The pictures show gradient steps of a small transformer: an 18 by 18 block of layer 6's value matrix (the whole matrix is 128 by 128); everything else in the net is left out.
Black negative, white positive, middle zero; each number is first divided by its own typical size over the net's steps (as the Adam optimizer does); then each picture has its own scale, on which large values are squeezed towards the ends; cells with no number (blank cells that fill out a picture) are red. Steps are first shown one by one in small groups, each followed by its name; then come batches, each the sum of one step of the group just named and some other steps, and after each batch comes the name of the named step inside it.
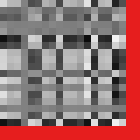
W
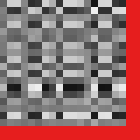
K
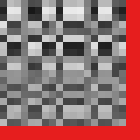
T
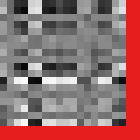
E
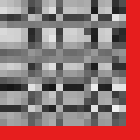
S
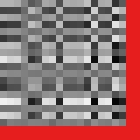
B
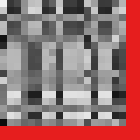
W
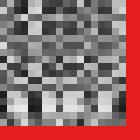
E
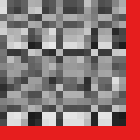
S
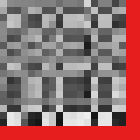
K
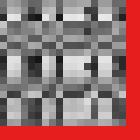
T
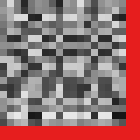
B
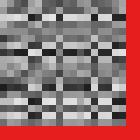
B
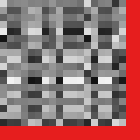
W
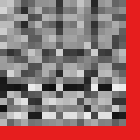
S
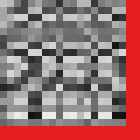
B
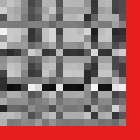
S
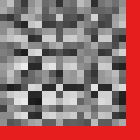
S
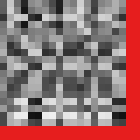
T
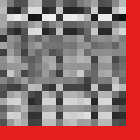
B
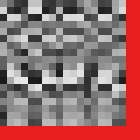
E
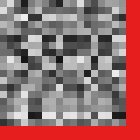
W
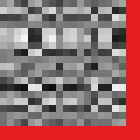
S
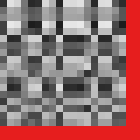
K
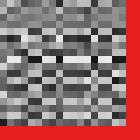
W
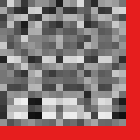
K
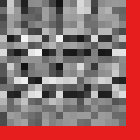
E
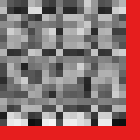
E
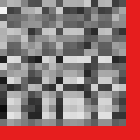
S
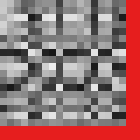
S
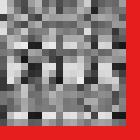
S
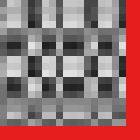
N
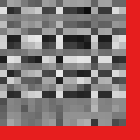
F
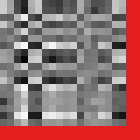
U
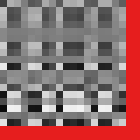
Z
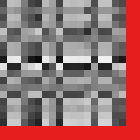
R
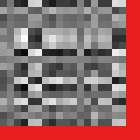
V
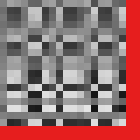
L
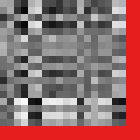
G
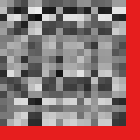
G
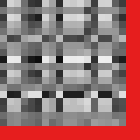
R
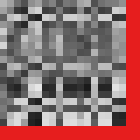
G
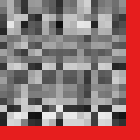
U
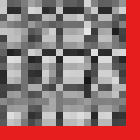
L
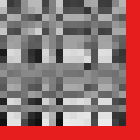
R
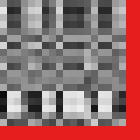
Z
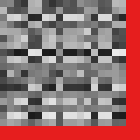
V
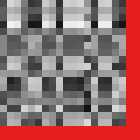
N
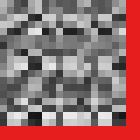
N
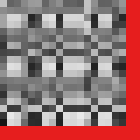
N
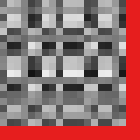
N
